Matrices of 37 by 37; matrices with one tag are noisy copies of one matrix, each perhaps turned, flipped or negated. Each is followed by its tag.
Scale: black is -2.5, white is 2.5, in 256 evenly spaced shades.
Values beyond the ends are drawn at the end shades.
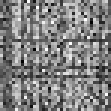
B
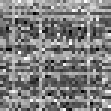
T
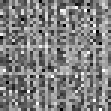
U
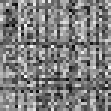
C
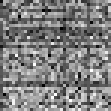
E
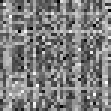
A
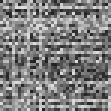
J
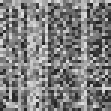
E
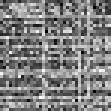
C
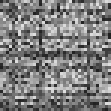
T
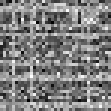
A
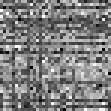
J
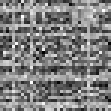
A
